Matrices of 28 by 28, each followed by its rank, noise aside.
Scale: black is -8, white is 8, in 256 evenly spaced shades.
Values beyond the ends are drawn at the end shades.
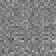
six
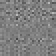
four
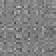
four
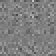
four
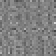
four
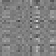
two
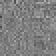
six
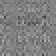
four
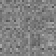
four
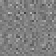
four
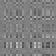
one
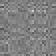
four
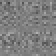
three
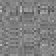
three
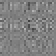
three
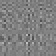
three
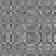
two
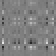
one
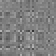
two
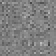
four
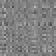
three
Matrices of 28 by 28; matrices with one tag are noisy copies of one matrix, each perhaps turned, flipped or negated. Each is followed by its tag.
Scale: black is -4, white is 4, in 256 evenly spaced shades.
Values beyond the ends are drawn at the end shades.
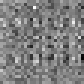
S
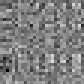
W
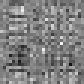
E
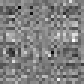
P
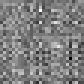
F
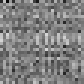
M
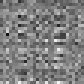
S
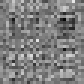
E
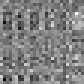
W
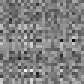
F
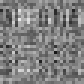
E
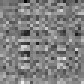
S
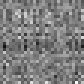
M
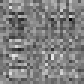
E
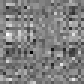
P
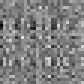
S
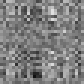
P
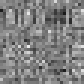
E
